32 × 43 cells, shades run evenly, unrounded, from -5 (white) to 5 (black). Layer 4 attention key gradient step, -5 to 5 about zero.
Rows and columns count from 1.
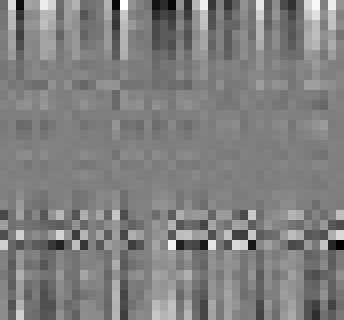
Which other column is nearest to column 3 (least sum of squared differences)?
24
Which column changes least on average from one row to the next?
19
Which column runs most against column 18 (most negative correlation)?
41
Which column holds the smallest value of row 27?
15
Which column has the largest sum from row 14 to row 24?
16
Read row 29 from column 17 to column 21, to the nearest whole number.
0 0 0 -1 -1
